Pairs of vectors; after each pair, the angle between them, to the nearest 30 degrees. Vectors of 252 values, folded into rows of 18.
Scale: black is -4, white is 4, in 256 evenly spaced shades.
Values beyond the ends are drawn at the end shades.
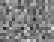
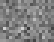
150 degrees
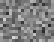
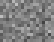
90 degrees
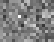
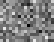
120 degrees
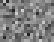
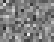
150 degrees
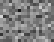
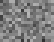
120 degrees
